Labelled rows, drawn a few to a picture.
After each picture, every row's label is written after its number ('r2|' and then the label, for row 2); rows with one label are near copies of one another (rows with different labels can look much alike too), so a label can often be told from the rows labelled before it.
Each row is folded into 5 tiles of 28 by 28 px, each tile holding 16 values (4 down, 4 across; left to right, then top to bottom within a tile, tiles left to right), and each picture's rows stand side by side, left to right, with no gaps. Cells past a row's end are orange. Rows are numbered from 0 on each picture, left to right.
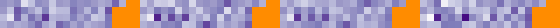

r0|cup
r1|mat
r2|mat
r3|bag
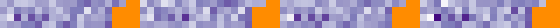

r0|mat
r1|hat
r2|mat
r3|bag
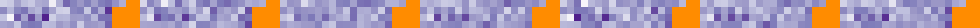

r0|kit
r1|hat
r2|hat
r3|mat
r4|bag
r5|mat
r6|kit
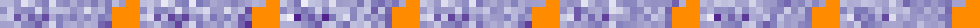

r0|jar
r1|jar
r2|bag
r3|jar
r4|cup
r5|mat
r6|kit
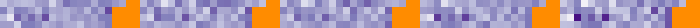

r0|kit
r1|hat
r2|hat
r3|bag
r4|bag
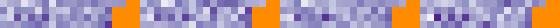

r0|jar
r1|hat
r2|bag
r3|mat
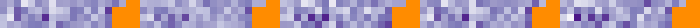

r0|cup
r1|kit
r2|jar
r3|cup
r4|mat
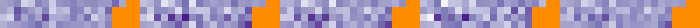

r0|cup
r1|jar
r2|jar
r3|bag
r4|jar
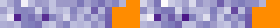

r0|bag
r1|bag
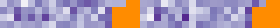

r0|hat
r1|cup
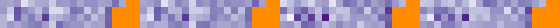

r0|cup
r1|cup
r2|kit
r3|kit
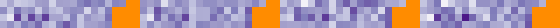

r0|mat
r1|cup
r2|hat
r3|bag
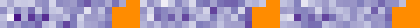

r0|mat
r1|hat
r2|bag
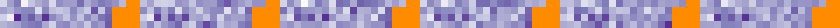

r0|bag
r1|mat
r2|hat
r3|hat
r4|jar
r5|bag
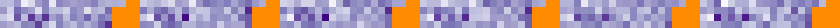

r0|jar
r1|kit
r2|kit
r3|kit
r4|bag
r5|bag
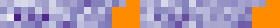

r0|mat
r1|jar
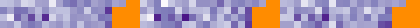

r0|kit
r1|bag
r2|jar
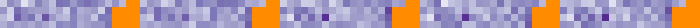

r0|hat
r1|hat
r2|kit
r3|bag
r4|kit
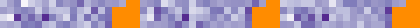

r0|bag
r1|cup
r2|kit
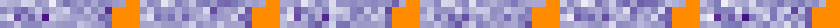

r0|kit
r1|hat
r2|cup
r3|jar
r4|hat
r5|bag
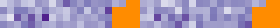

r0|kit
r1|jar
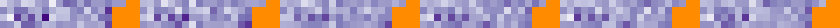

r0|kit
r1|jar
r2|jar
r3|mat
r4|mat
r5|kit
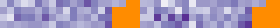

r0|hat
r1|jar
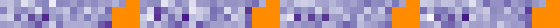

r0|jar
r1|cup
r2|mat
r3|kit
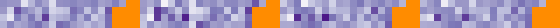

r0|cup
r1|cup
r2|bag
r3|bag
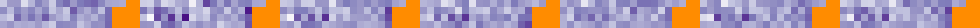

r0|hat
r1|kit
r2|kit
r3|jar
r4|hat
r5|bag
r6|kit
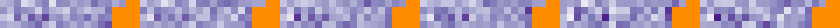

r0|jar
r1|hat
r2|mat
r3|kit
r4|cup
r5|mat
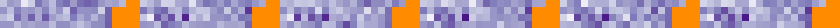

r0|hat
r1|kit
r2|mat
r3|kit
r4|bag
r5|kit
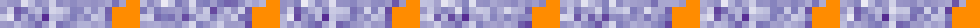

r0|cup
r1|hat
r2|cup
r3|jar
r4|jar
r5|cup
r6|cup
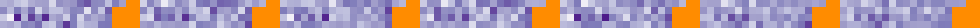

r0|mat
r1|hat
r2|kit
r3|hat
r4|bag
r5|jar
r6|jar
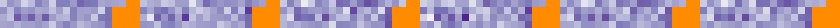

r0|hat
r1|kit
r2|hat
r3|kit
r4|hat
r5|hat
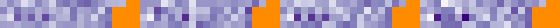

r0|hat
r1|cup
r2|mat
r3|bag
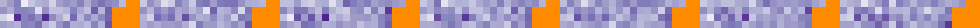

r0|bag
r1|hat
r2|kit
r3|bag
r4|hat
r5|kit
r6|jar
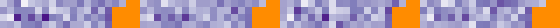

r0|bag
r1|bag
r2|cup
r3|hat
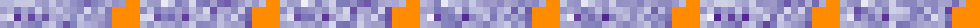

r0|mat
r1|hat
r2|hat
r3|bag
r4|bag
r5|mat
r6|cup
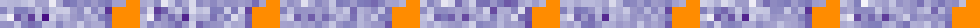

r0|kit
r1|cup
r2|hat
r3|hat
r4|kit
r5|kit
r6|bag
